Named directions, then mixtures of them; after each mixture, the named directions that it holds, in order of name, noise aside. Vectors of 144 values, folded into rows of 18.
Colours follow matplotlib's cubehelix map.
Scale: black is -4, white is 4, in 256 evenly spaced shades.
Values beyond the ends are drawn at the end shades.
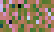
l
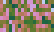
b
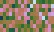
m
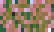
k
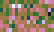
b, l, m.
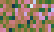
b, m.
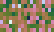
k, l, m.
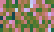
b, k, m.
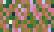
b, k, l.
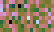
l.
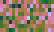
l, m.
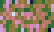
k.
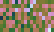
k, m.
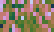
b, k, l.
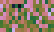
b, l.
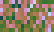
k, l, m.
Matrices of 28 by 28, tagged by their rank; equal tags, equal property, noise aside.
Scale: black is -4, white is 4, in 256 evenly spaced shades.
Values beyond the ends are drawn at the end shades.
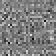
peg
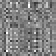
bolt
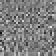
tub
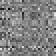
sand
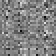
sand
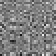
sand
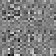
bolt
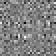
sand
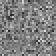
tub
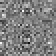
peg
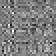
tub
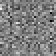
sand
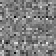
sand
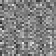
peg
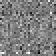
tub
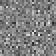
tub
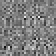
peg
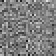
tub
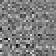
bolt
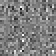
peg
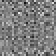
sand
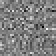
peg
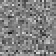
tub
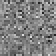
peg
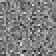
tub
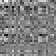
bolt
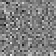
tub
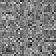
peg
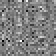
sand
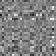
bolt
